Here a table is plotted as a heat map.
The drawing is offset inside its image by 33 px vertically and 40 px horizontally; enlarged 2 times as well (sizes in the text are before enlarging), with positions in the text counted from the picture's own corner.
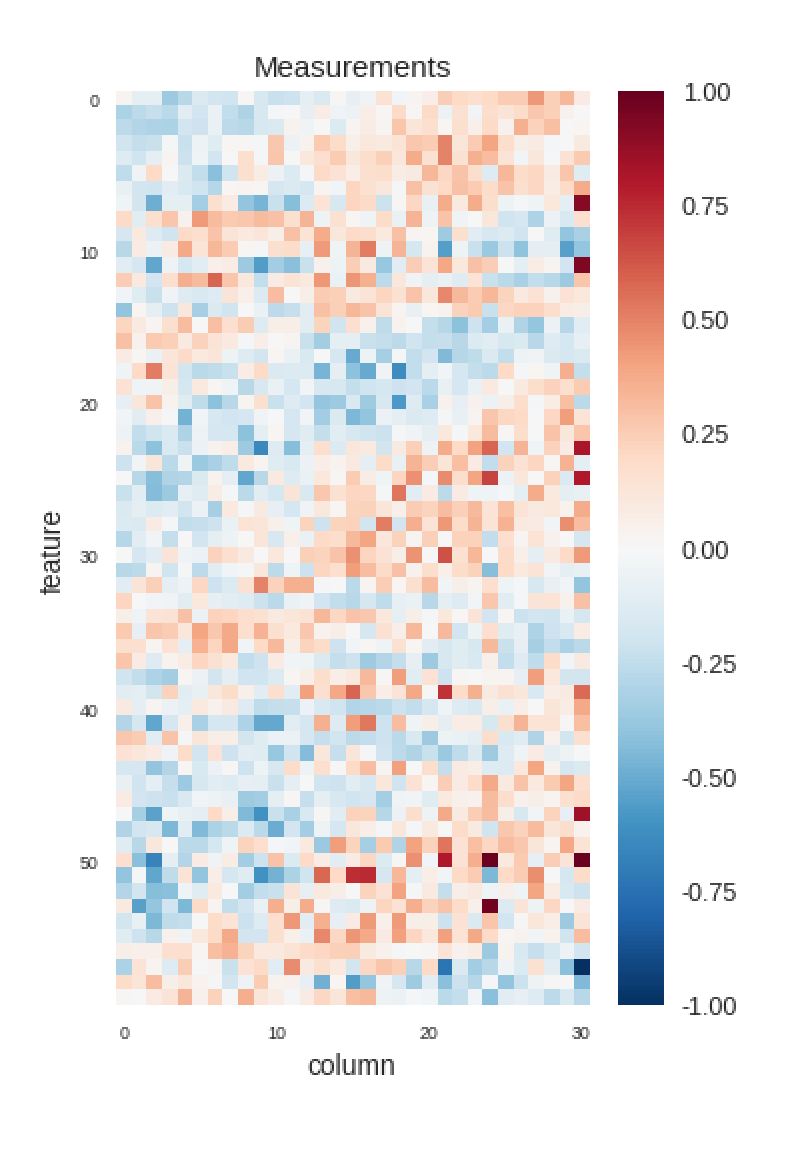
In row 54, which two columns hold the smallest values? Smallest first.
2, 29
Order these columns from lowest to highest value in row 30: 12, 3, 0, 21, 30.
0, 3, 12, 30, 21
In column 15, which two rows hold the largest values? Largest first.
51, 39
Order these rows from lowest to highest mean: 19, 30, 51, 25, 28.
19, 51, 25, 28, 30
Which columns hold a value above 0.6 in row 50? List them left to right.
21, 24, 30
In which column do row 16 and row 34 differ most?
13
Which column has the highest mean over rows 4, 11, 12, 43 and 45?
30
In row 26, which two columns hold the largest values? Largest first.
18, 27
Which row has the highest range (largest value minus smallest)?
50
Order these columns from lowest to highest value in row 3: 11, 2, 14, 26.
2, 11, 26, 14
